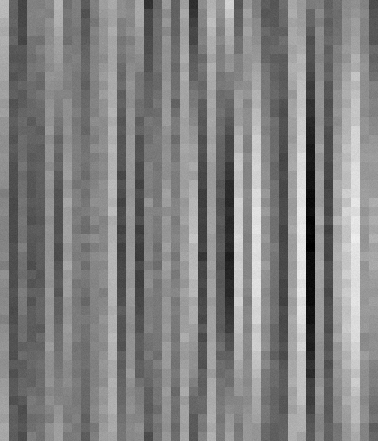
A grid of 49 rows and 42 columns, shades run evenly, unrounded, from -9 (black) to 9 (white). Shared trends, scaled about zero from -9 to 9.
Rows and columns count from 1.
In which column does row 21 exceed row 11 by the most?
22
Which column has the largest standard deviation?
26
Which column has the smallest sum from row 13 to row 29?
35
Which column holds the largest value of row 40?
40
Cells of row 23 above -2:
30
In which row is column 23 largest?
1
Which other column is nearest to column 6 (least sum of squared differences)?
15
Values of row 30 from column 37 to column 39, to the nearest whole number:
-3 3 5
